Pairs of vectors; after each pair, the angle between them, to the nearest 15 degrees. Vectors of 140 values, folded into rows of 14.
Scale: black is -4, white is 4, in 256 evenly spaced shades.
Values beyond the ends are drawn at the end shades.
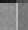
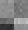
105 degrees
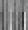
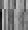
90 degrees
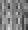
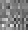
60 degrees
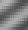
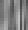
75 degrees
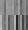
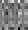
90 degrees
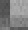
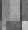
75 degrees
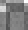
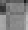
135 degrees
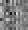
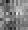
45 degrees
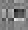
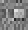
150 degrees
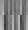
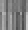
75 degrees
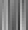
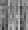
150 degrees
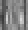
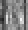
15 degrees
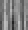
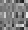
75 degrees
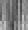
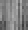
165 degrees
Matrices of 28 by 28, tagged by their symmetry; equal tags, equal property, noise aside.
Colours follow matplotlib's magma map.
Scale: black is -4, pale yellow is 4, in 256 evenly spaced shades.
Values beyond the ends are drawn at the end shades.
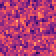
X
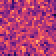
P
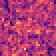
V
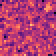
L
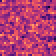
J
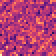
P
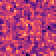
J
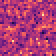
V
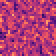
V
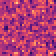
J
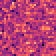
J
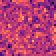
L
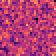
L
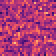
X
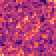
P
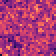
L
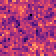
V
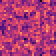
J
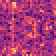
J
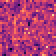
X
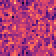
J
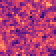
P
